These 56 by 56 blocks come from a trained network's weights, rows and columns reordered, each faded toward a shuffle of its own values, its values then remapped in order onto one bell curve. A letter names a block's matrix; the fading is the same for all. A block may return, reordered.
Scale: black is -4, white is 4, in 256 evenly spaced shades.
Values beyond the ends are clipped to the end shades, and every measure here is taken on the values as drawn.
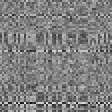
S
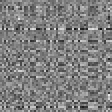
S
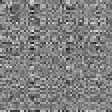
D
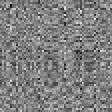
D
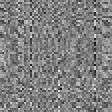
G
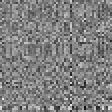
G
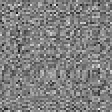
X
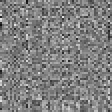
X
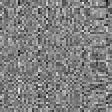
X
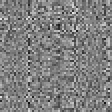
G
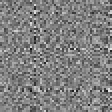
G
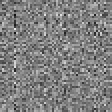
X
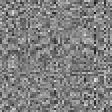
X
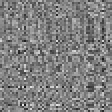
G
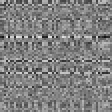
S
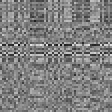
S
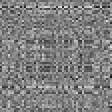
D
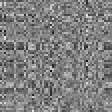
D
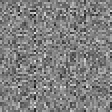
X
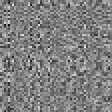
G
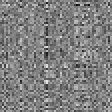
G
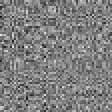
X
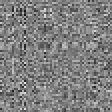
X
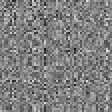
G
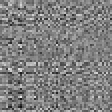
D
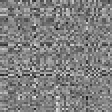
D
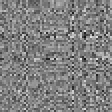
G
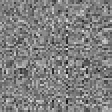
X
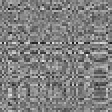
D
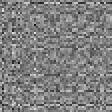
D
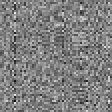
X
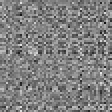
D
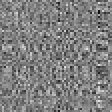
X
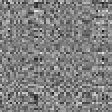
D
